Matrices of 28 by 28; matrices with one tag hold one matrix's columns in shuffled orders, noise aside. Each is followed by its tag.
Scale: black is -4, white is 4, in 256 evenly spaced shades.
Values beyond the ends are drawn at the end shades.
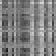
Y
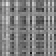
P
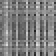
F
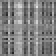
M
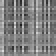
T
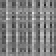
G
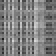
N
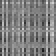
Y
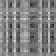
G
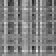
T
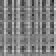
T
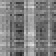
F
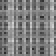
N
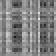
G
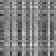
F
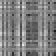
F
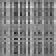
M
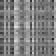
N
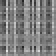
T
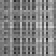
N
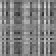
M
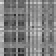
Y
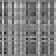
M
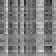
T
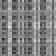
N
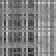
Y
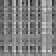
T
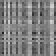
M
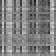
T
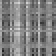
Y
